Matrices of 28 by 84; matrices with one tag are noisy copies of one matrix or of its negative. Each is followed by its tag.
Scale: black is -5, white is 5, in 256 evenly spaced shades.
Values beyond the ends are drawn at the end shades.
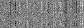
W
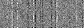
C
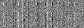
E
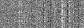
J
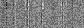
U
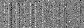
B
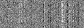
J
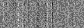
E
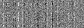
E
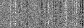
W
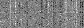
W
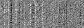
B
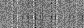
C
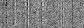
U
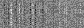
B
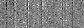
U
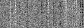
W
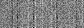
C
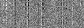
U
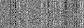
W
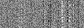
J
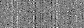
C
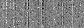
U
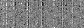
U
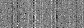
C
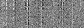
U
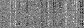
W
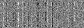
E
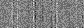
C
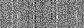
C
